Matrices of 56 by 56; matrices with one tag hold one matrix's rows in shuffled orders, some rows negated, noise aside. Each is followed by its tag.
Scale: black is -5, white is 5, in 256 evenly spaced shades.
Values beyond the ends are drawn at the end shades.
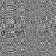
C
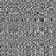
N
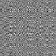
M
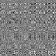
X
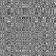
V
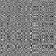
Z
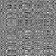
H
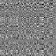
N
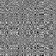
N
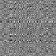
M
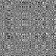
V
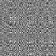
M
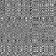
Z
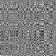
N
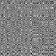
Z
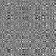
V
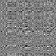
H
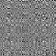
V
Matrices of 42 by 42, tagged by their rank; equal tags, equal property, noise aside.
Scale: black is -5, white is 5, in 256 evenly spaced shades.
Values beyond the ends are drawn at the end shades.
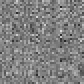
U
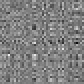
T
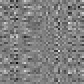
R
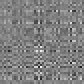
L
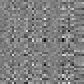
R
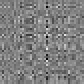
R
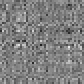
T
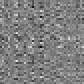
T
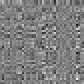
R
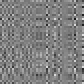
L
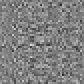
U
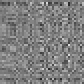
T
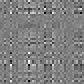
L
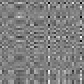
L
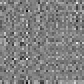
T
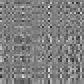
R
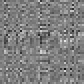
T
